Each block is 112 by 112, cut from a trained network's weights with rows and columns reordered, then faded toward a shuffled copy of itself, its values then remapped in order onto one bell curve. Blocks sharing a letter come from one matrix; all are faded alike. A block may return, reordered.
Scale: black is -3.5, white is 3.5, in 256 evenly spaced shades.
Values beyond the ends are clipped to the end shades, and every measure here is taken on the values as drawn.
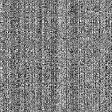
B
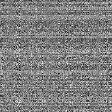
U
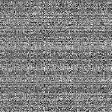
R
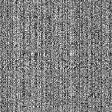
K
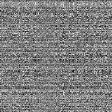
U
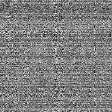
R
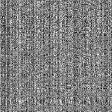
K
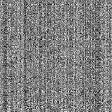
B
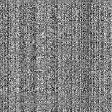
K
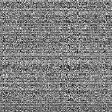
R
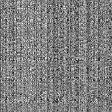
K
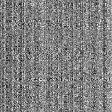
B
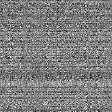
U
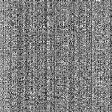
K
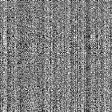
B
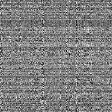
R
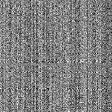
K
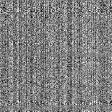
B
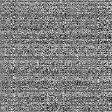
R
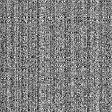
B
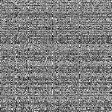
R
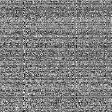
R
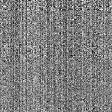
B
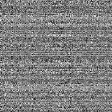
U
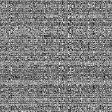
R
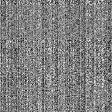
B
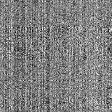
B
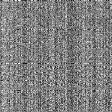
B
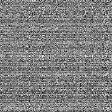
R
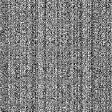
B
